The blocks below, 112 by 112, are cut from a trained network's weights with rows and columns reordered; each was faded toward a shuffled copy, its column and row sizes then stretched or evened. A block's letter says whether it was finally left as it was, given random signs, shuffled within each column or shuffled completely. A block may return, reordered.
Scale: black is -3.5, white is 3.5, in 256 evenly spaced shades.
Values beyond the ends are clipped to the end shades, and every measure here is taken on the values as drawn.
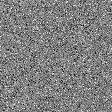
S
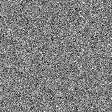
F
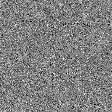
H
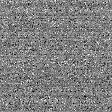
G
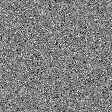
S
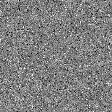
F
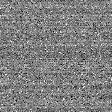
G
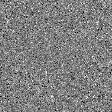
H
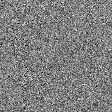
H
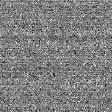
G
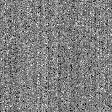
F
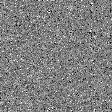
H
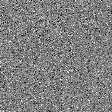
H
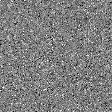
H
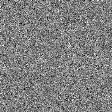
H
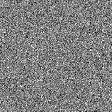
G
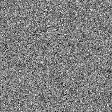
F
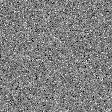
S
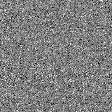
H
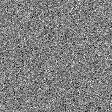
F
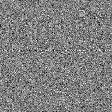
G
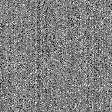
F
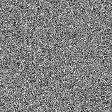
F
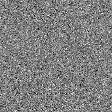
G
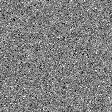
S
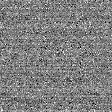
G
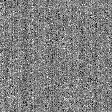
F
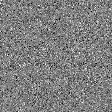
H
